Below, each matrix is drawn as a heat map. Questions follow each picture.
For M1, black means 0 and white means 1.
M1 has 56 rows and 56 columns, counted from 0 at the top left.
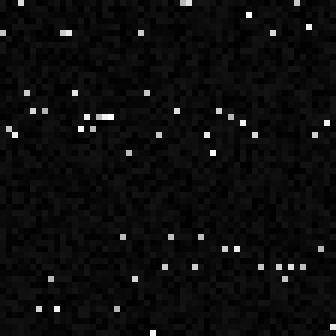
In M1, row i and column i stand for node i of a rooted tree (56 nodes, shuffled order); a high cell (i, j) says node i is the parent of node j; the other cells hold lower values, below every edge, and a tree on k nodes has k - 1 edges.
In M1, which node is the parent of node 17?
19
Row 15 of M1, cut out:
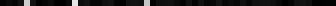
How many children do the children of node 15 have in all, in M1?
1
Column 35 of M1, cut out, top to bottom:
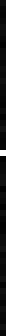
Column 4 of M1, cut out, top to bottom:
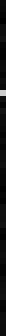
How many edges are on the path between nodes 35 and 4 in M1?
4
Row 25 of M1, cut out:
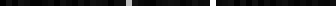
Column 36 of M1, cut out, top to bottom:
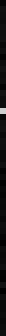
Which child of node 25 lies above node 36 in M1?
21
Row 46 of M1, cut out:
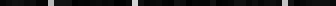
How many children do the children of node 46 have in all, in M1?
5
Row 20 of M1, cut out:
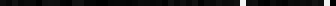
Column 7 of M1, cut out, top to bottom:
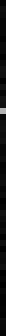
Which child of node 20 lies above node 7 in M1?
54
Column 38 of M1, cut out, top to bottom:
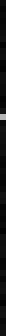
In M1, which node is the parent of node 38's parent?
51
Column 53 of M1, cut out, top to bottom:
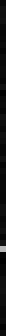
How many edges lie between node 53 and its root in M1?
5
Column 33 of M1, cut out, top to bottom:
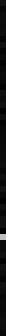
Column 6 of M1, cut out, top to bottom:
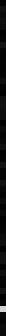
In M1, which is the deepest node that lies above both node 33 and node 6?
39
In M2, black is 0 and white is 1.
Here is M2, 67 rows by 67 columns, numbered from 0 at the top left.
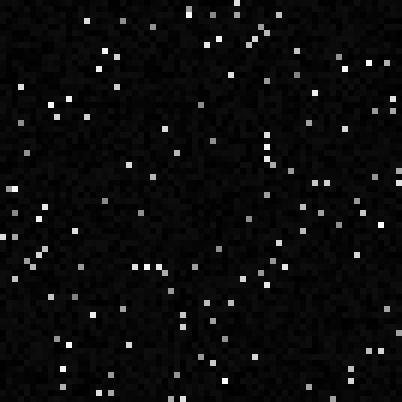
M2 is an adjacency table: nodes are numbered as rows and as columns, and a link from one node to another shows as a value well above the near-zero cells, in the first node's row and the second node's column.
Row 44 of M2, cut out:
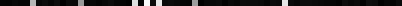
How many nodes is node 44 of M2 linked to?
7
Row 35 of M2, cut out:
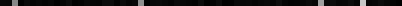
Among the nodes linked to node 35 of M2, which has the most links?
node 2
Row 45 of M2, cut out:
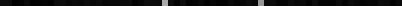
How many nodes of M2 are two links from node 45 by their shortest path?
2
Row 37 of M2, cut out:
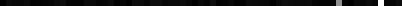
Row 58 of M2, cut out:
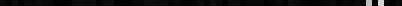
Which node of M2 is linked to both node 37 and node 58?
node 63
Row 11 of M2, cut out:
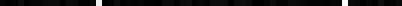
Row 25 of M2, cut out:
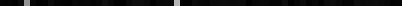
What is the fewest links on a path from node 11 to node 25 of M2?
6
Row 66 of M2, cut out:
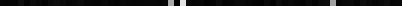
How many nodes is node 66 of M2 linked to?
3
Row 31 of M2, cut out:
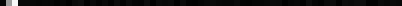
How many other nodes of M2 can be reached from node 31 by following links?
10
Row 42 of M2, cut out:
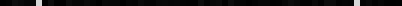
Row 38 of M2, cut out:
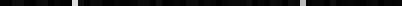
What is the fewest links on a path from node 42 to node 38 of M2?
7
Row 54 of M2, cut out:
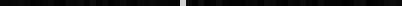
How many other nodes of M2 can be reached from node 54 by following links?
7
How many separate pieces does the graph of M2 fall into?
6
